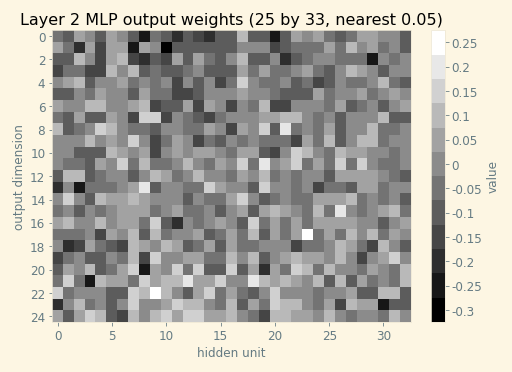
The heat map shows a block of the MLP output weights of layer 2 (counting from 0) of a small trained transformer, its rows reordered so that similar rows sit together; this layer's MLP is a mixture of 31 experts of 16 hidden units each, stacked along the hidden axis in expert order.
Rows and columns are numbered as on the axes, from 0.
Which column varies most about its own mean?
8
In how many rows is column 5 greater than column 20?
12
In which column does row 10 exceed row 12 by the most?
22
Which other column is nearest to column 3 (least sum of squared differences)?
25
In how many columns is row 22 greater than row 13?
17
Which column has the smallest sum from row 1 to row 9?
10
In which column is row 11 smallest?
3
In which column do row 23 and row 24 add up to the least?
30
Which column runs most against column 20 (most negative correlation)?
5
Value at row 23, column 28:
0.05
